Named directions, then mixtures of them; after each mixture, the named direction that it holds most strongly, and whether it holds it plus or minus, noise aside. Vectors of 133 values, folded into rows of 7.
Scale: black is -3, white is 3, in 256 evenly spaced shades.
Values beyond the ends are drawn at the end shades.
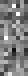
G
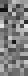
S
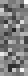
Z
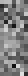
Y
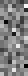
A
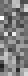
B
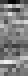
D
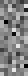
A, plus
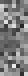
Y, minus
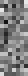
Z, plus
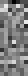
S, minus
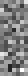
Z, plus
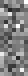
Z, plus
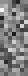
S, minus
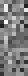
S, minus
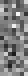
Y, minus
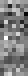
D, minus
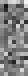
S, plus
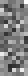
Z, plus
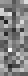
Z, plus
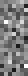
A, minus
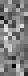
Y, plus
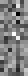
G, minus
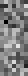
Y, plus
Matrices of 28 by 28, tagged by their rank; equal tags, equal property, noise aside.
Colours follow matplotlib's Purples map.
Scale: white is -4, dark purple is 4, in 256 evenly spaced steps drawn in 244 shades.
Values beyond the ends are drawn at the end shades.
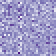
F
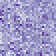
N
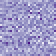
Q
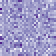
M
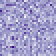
M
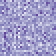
N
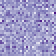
F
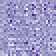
F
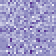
Q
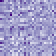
F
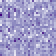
F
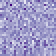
F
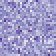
M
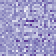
F
